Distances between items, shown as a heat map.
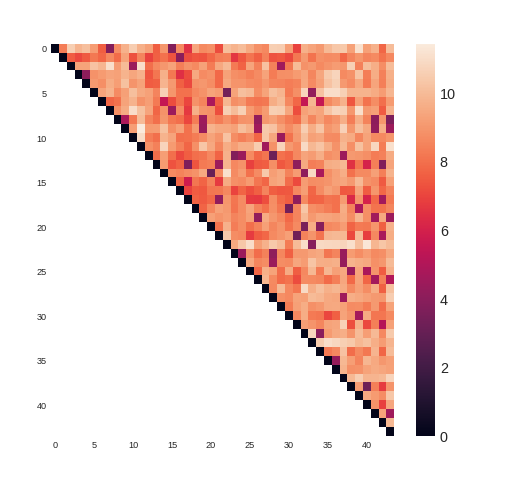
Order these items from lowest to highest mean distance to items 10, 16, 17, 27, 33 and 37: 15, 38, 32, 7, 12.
12, 15, 38, 7, 32
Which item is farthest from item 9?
11
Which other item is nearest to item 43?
8
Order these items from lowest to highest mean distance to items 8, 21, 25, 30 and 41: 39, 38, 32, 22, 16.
38, 16, 39, 32, 22
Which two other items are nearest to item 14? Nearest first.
20, 32
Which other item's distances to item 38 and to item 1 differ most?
40
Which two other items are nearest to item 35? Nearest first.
36, 30
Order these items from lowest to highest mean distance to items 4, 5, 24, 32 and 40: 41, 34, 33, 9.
34, 33, 41, 9
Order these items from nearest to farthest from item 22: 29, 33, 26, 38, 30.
33, 30, 26, 29, 38
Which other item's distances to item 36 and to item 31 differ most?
21
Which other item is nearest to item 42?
13
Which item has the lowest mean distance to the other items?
17
